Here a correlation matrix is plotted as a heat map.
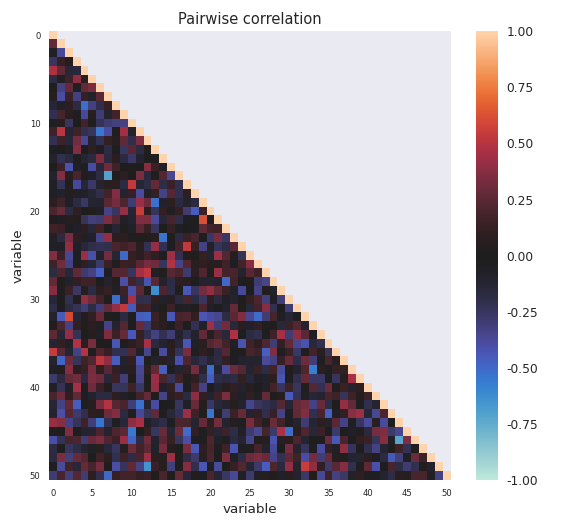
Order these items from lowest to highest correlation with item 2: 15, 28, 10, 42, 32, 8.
15, 10, 28, 8, 42, 32
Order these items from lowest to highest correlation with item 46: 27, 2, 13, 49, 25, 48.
25, 49, 13, 27, 2, 48
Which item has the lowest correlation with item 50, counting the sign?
7
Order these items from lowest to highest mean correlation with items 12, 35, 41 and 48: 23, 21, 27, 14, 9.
14, 23, 9, 21, 27
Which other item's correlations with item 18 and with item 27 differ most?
11
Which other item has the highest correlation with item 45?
29
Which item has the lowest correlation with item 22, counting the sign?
28
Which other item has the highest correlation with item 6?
37
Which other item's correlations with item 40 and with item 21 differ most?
19
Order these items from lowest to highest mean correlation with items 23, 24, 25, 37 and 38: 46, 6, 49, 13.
46, 6, 49, 13
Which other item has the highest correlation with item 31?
9
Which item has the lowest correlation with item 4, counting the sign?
8
